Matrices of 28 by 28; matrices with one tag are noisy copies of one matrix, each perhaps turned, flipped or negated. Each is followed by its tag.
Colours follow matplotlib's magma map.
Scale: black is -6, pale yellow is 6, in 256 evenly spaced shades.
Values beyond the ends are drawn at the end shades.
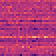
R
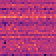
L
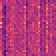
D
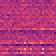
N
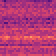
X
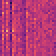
N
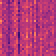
R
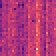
X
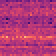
X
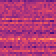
L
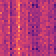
X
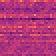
R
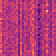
L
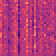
R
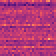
D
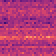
X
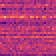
L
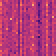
L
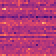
L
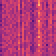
L
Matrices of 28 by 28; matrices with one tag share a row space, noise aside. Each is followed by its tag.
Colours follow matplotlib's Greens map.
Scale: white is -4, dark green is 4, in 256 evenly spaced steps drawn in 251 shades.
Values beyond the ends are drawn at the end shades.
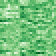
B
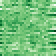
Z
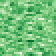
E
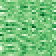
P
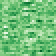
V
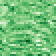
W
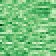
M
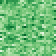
P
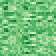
V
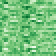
V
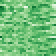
M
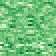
E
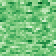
W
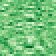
E
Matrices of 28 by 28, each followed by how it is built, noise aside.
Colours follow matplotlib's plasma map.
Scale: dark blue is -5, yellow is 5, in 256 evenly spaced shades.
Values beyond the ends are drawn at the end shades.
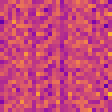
repeating rows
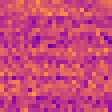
blocks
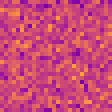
repeating rows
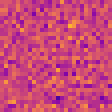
noise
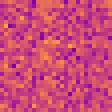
repeating rows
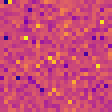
sparse
